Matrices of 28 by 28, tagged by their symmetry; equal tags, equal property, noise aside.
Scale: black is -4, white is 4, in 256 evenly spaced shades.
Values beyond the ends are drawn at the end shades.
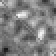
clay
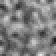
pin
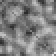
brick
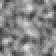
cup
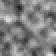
pin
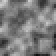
brick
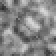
clay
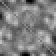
cup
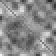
clay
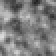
pin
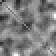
brick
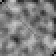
clay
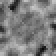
cup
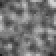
clay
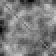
brick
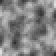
cup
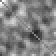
brick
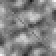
cup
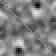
cup
